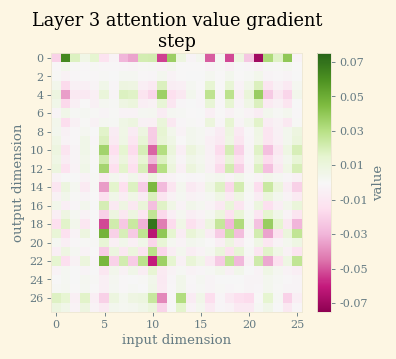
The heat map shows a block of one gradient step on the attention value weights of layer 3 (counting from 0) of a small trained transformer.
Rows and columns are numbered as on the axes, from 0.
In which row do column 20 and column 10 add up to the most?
18
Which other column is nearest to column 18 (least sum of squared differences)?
21
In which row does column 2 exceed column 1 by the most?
4
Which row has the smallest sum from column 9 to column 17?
0
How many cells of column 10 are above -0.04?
24
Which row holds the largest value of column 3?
26
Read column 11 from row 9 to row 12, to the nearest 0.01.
0.01 0.03 0.02 0.03
